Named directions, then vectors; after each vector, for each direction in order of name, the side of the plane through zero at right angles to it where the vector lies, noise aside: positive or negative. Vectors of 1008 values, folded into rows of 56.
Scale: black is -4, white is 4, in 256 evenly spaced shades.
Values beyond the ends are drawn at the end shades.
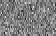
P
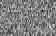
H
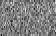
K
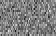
negative, positive, positive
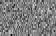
negative, positive, positive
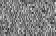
positive, positive, negative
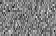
negative, positive, positive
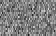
negative, positive, positive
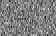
positive, positive, positive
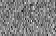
positive, negative, positive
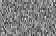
negative, negative, negative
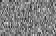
positive, positive, positive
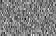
positive, positive, positive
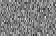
negative, negative, negative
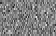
negative, positive, positive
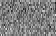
negative, negative, positive
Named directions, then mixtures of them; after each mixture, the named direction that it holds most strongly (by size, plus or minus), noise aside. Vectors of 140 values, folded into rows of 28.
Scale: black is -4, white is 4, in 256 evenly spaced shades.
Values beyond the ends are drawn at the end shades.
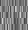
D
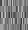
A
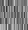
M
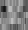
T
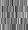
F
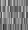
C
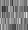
F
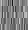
F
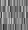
C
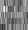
M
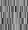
D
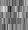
T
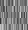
M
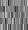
M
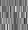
D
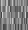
C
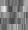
T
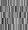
D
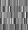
C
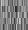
F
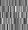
D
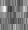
T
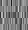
A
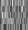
C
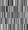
M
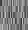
A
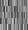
M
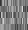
A
